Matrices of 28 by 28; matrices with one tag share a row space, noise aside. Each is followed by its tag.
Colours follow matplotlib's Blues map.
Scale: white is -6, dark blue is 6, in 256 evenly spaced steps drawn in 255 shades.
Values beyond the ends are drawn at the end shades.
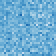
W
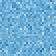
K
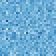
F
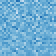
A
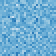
A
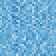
A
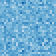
W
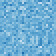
W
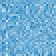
F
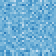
W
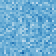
W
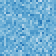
W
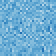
K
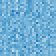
A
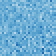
K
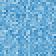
F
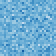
W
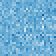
K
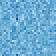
A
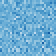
K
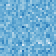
W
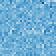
K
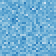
A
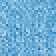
F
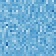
F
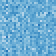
F
